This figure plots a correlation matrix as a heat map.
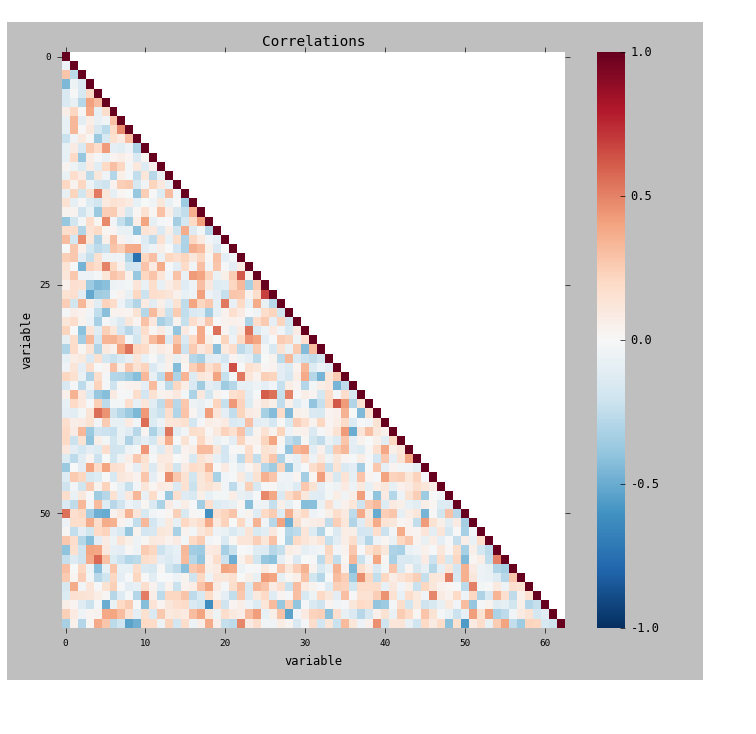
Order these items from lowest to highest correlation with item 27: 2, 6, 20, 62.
62, 6, 2, 20
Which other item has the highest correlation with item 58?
51
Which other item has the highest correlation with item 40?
10
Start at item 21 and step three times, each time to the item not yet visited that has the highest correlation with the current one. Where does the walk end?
35
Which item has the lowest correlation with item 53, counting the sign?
3
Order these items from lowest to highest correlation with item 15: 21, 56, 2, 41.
56, 21, 2, 41
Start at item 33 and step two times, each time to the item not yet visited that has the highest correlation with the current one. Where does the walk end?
37
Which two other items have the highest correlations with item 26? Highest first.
25, 37
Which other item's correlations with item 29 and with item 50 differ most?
18
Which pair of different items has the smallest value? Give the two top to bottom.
9, 22
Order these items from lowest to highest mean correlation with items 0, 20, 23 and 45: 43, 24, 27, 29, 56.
29, 43, 24, 56, 27
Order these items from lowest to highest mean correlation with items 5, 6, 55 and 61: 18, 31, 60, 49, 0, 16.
60, 49, 0, 16, 18, 31
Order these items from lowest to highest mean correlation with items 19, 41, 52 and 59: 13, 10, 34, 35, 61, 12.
12, 61, 34, 10, 13, 35
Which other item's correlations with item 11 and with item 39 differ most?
28
